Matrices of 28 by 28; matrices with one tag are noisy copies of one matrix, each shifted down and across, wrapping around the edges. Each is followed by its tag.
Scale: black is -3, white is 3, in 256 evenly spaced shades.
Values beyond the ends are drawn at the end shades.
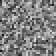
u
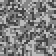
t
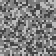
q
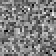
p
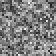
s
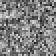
u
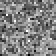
t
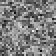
t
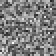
p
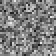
u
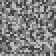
p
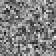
s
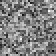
t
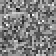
q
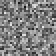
p
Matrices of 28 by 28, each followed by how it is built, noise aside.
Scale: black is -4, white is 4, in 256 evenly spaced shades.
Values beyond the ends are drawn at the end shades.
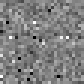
sparse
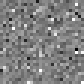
sparse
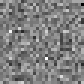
low rank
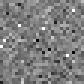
sparse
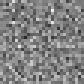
repeating columns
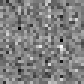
uneven columns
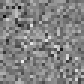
banded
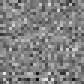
uneven rows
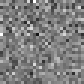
uneven rows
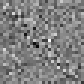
banded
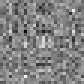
low rank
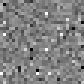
sparse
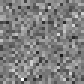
repeating columns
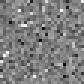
sparse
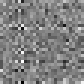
low rank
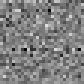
uneven rows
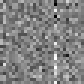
uneven columns
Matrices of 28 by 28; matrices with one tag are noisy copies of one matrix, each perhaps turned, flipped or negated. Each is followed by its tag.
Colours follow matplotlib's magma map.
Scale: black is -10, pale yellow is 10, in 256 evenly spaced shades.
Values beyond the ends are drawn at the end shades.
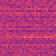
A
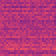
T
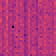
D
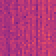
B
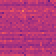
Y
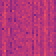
Y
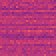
A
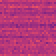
D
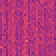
D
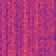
D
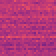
B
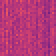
T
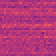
D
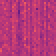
A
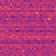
A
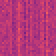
A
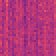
D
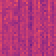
D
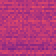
T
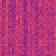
D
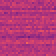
A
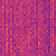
T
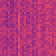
B
